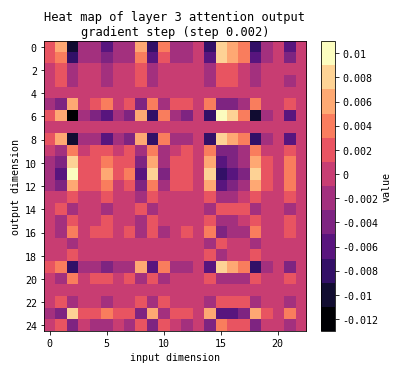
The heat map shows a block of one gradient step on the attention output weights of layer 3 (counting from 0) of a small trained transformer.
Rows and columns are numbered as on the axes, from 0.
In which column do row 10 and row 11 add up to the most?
2
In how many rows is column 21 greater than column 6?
10
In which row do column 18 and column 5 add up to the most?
11
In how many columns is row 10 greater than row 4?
13
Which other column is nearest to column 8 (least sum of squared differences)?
1
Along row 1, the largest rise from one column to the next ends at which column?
15
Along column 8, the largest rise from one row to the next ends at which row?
6
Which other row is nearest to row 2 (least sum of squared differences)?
3
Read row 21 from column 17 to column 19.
0 0 0
